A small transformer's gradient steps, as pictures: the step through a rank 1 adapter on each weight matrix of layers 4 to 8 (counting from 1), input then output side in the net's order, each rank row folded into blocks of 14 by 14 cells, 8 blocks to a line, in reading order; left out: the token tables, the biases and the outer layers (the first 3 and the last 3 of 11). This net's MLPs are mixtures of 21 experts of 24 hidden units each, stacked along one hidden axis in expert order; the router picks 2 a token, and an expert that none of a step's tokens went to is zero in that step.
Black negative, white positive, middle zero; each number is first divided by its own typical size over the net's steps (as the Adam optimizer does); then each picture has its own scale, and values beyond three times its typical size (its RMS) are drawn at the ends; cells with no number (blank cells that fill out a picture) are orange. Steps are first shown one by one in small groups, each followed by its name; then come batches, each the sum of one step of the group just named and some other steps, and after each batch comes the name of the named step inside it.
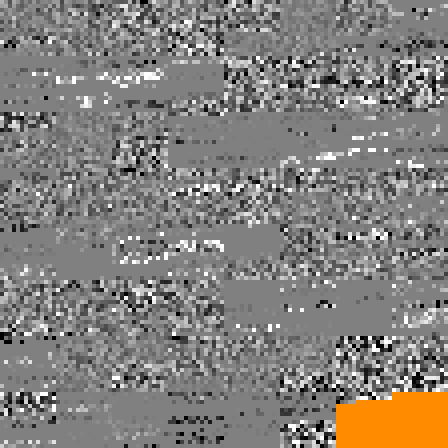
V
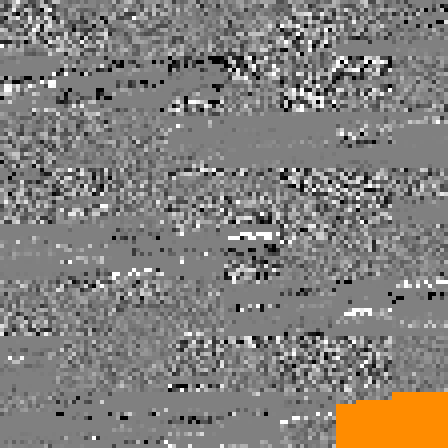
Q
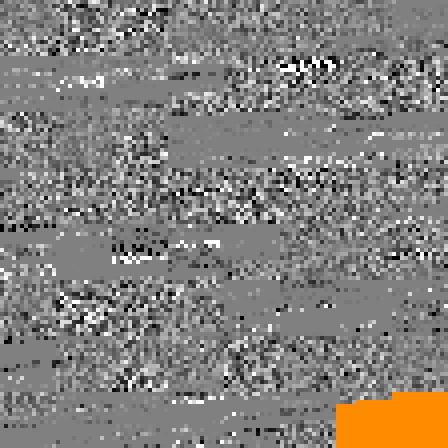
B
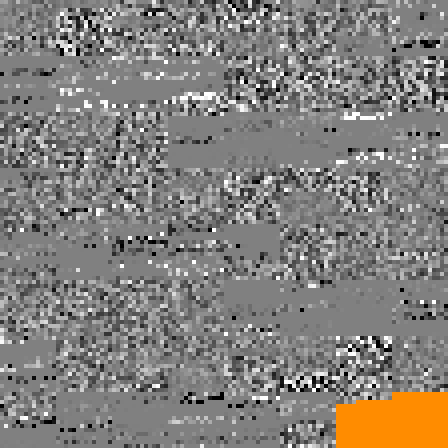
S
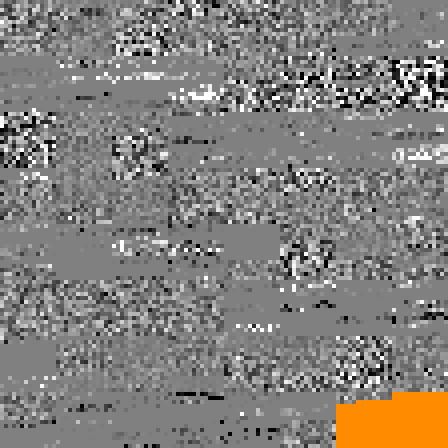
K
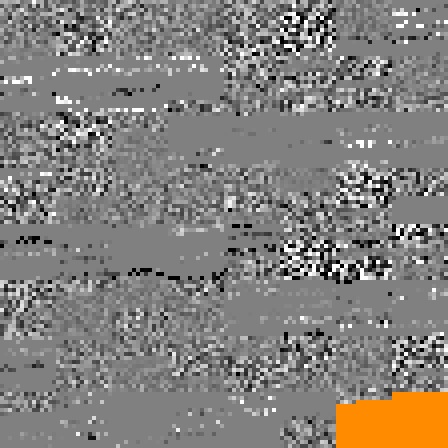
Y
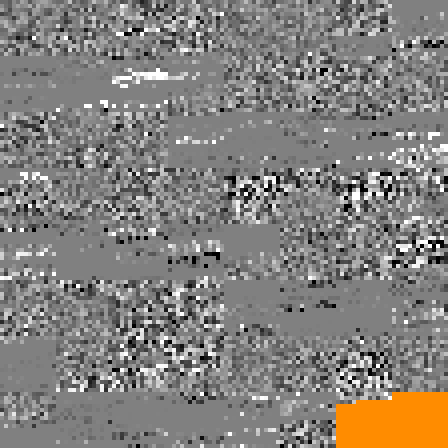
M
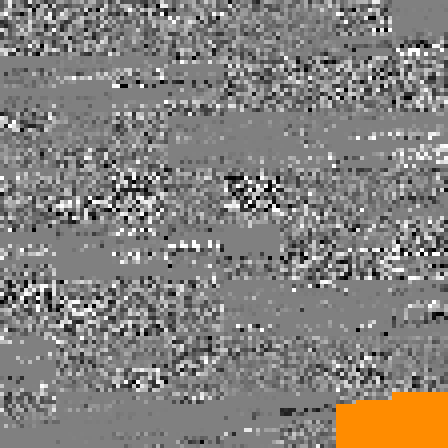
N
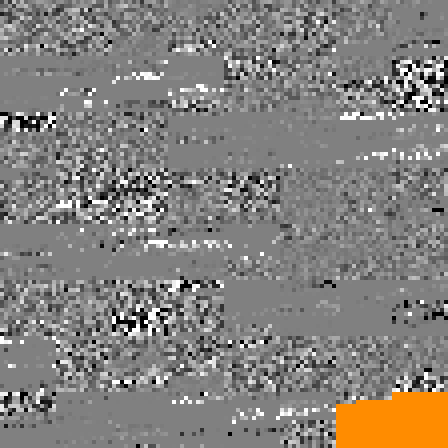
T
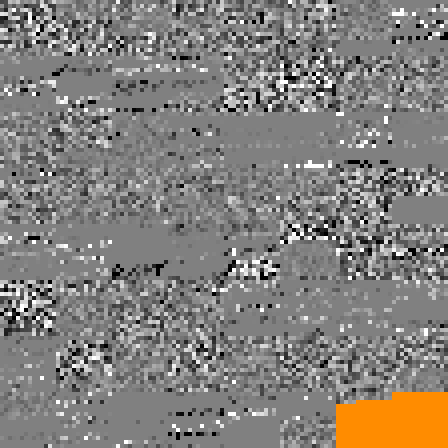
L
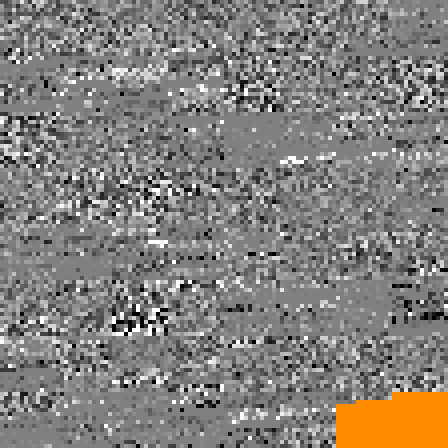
T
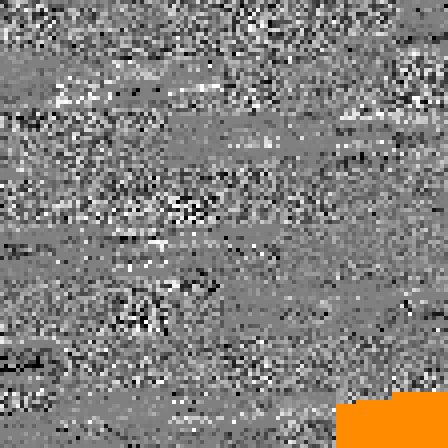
T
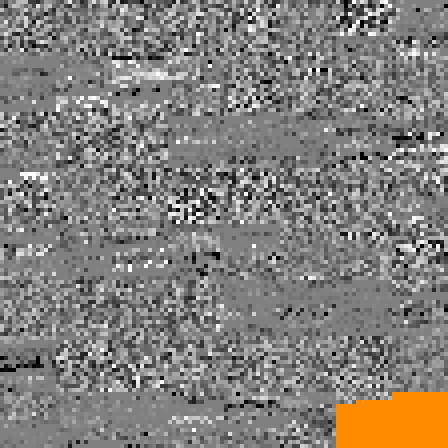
M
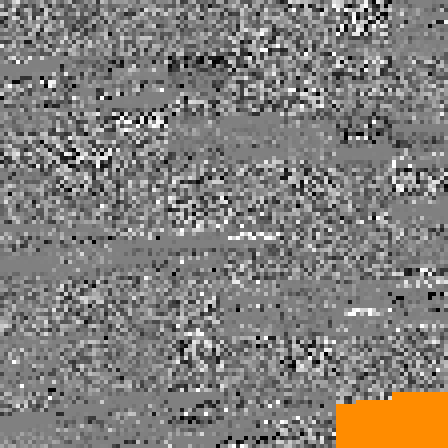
Q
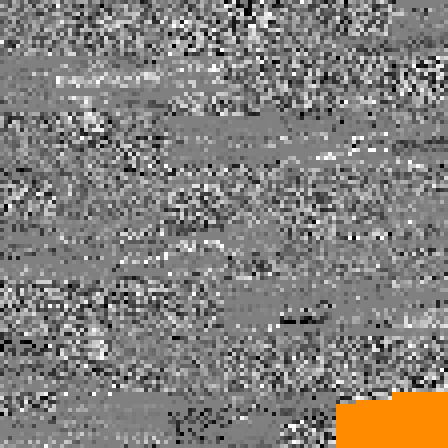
V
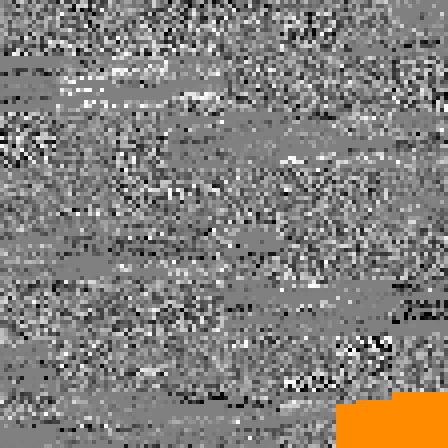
S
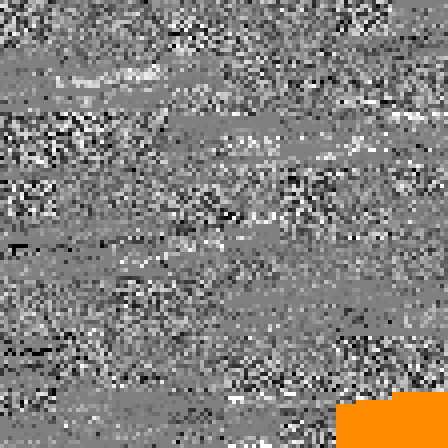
V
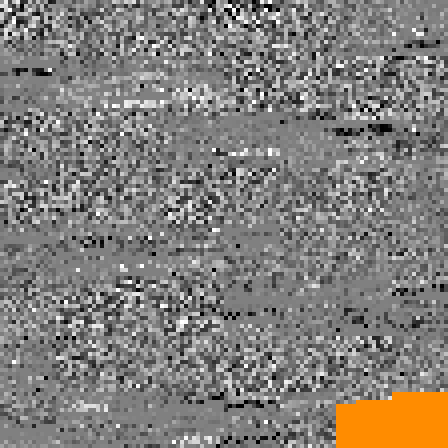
S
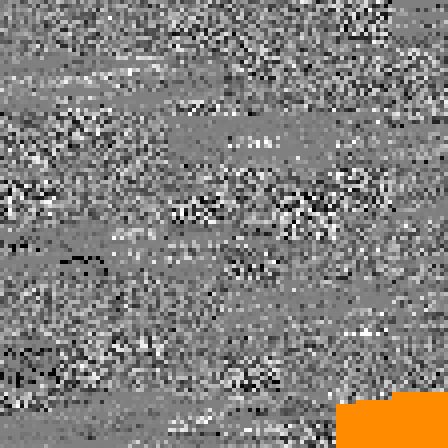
N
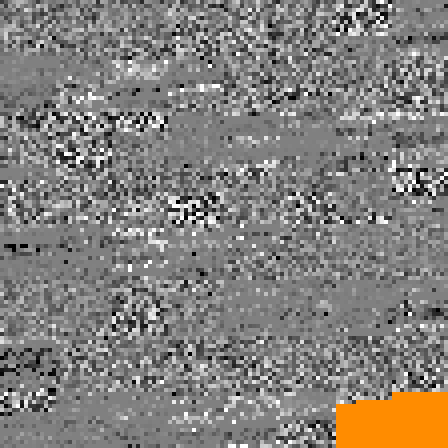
T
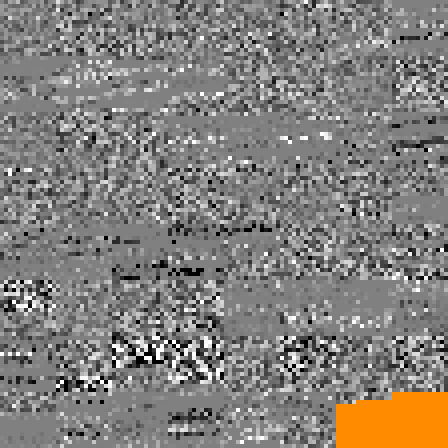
L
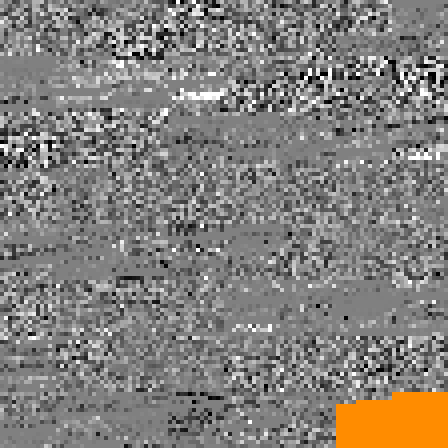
K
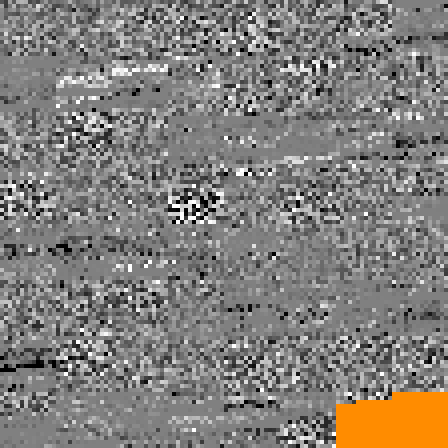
B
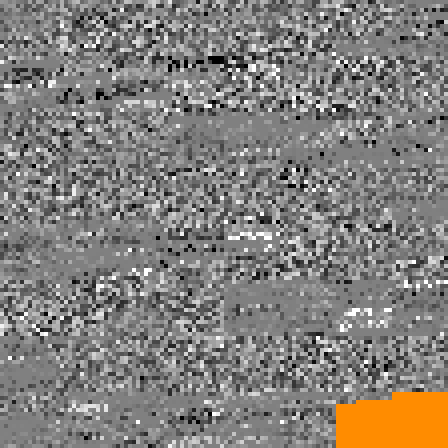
Q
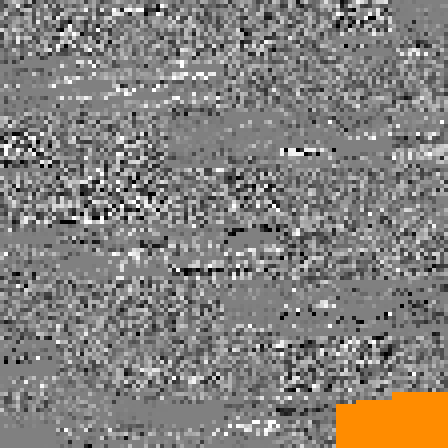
N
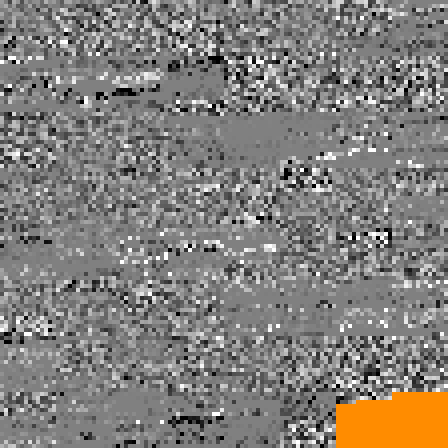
V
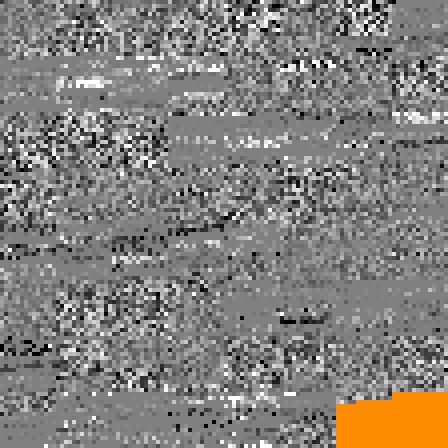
B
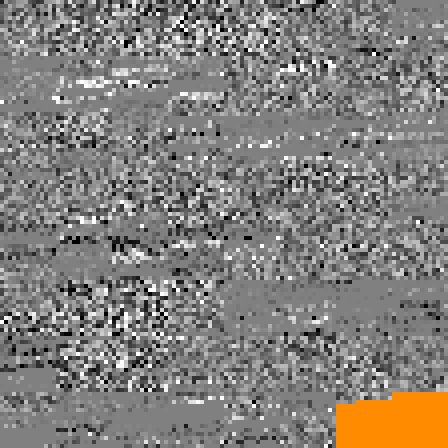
B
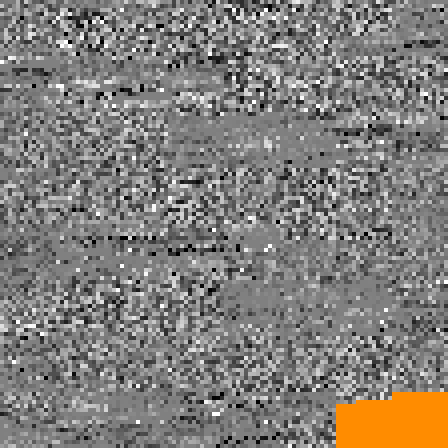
S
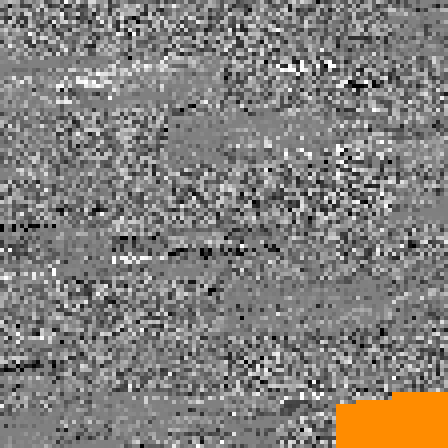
B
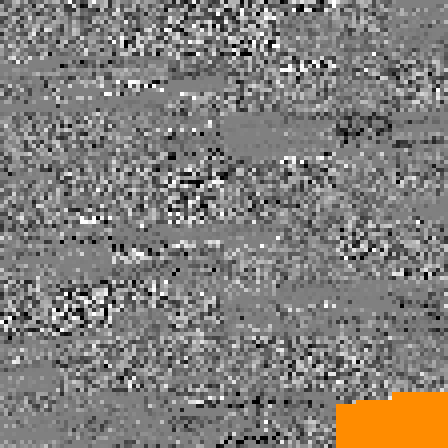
B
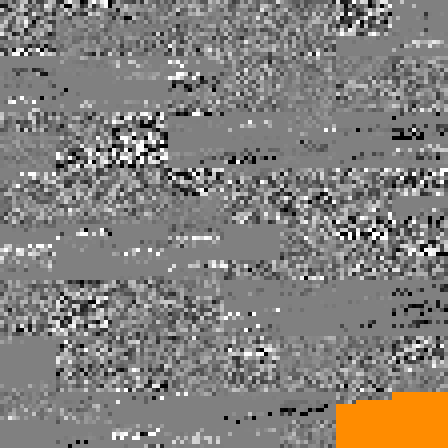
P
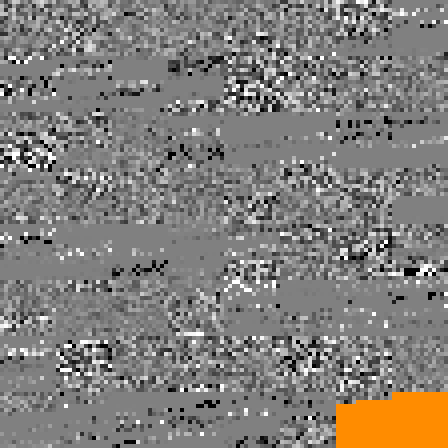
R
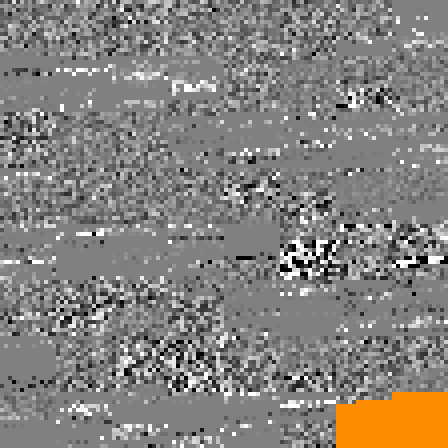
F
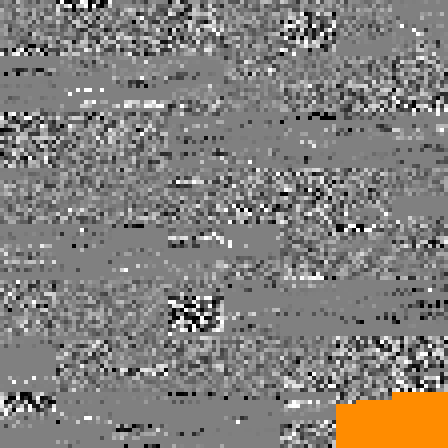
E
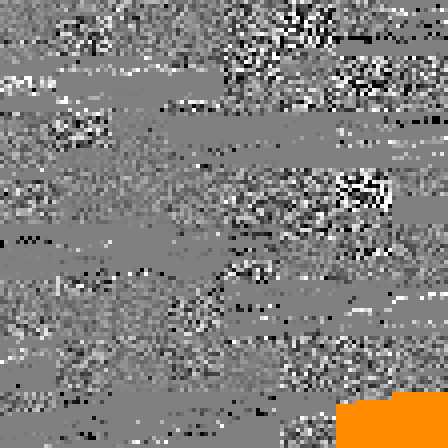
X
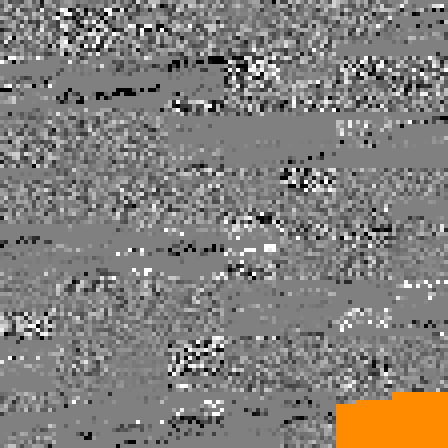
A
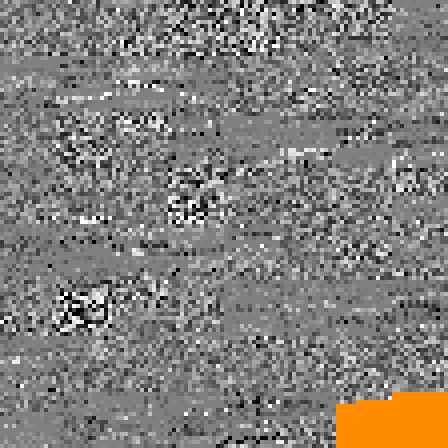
X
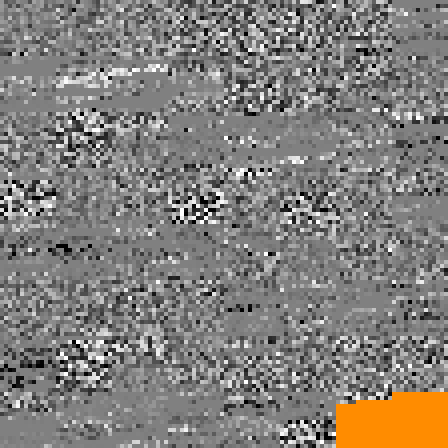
X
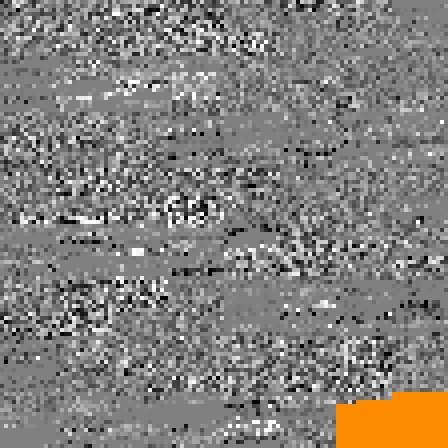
F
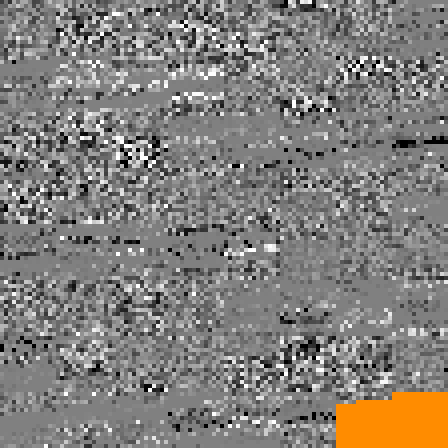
A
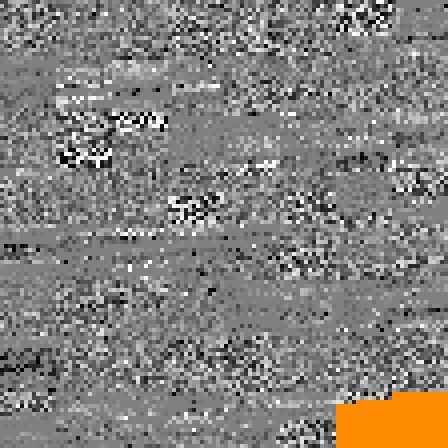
F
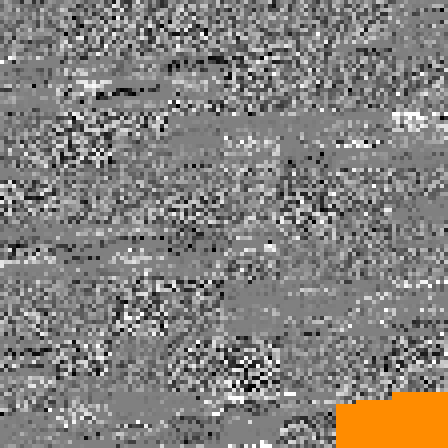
A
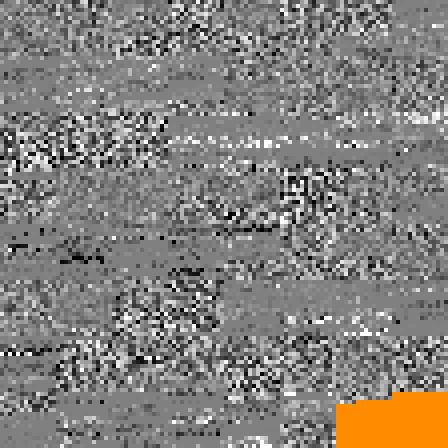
E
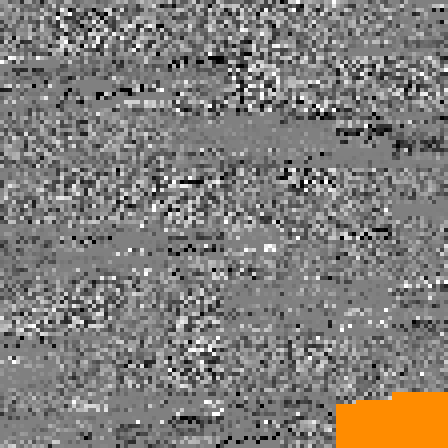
A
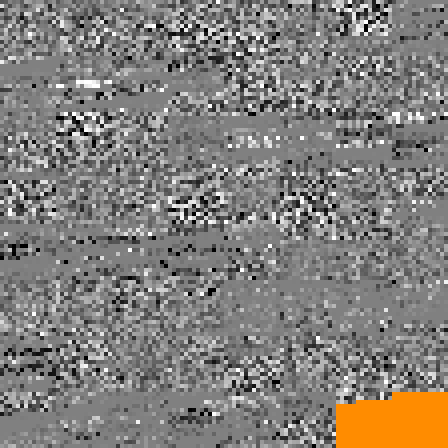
A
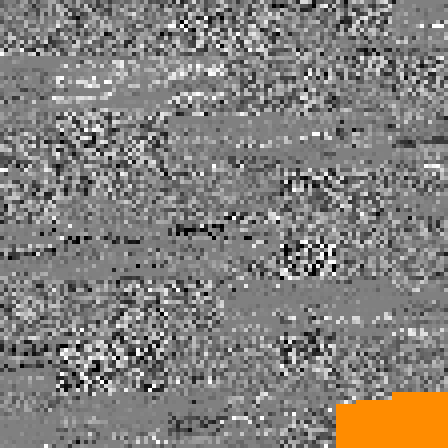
P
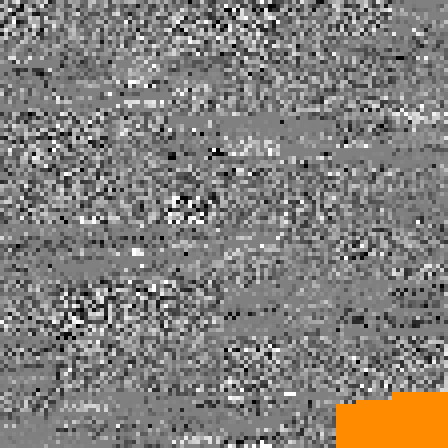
R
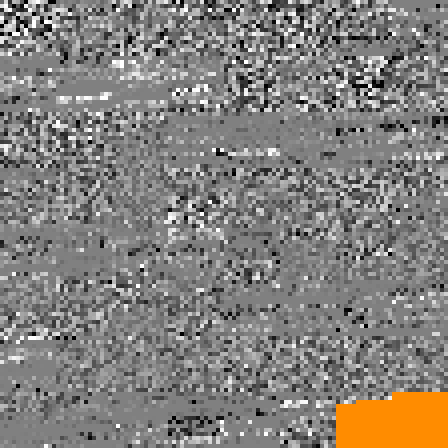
X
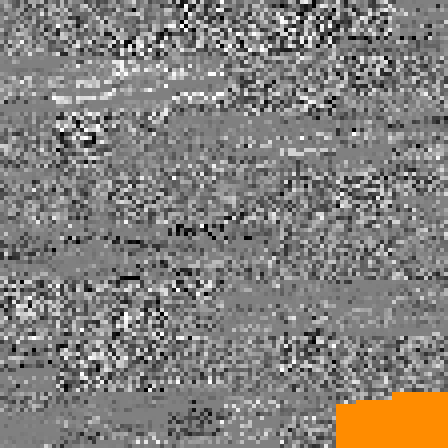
X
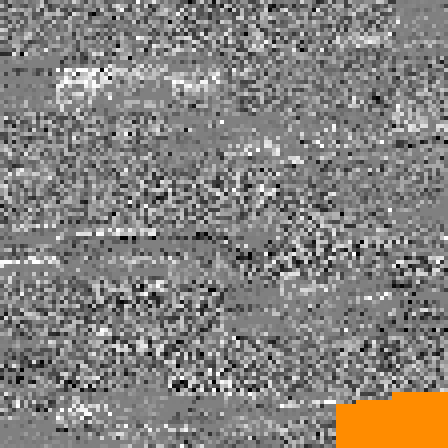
F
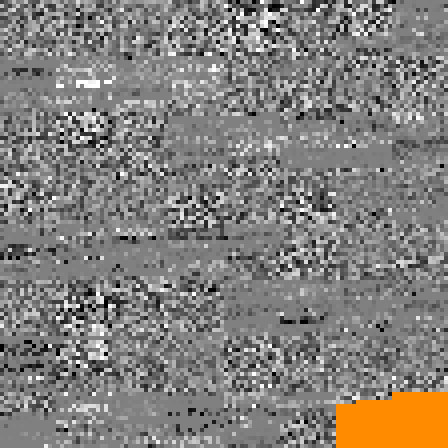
F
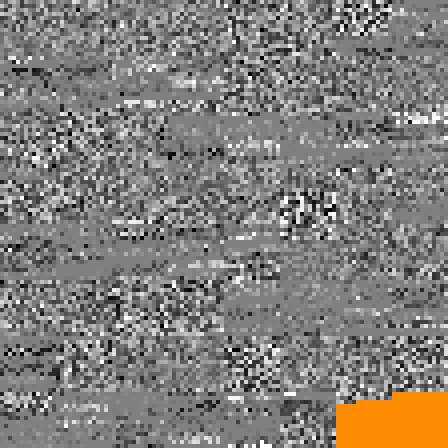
R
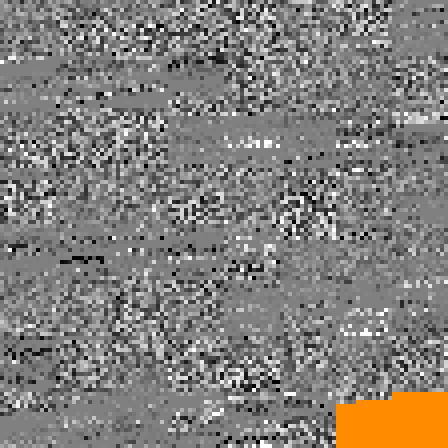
A
